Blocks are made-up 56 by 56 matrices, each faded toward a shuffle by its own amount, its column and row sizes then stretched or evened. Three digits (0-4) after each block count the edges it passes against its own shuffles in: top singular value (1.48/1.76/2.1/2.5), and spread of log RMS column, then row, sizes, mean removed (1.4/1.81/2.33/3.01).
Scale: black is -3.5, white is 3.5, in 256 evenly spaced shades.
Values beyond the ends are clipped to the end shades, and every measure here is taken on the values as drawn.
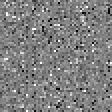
0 3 0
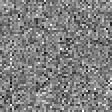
0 1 0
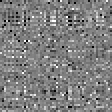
3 1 2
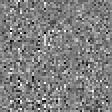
1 3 1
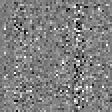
0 3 1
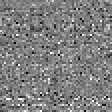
1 0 2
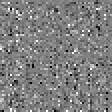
1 2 2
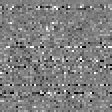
1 0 4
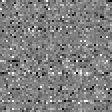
2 0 3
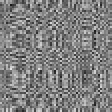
4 3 1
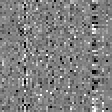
3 3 0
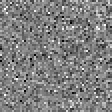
1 1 0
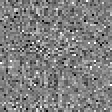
2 0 1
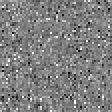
0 2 0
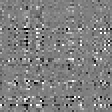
3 3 3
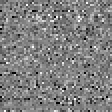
0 0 3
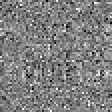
2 0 0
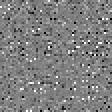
1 1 2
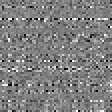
3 0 4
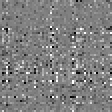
2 3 3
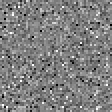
0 0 0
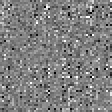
1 3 2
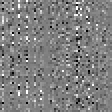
2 4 0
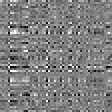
4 3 4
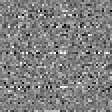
1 0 4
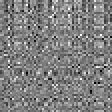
4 1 2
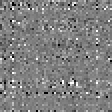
1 2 3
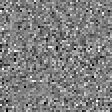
0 0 1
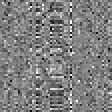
4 3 0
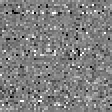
0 0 3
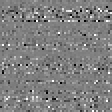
0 0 4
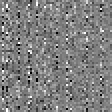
0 4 0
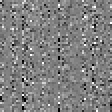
1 4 0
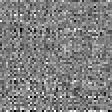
3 2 3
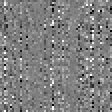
1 4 0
